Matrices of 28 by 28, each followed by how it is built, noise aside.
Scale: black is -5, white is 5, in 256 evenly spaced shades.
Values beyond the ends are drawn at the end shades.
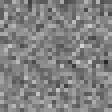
repeating columns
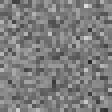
repeating rows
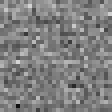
blocks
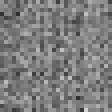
blocks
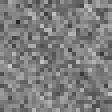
Toeplitz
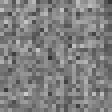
blocks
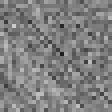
Toeplitz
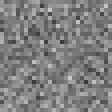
repeating columns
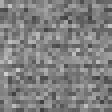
blocks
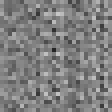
repeating rows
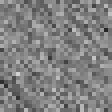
Toeplitz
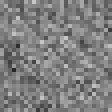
Toeplitz
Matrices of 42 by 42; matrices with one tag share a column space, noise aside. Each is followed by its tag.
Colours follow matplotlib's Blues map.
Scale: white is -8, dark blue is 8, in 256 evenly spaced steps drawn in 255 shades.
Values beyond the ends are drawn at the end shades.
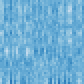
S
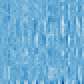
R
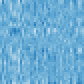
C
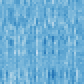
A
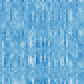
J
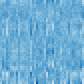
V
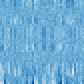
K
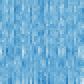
S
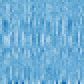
R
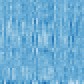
R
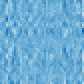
C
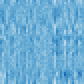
A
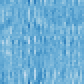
A
